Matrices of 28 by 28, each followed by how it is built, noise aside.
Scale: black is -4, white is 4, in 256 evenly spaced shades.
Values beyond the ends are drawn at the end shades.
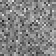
Toeplitz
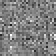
low rank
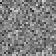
repeating columns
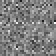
low rank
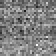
blocks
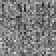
blocks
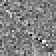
banded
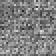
blocks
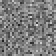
blocks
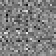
low rank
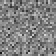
repeating columns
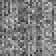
blocks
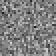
repeating columns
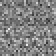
repeating columns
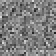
repeating columns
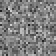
blocks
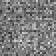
blocks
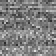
blocks
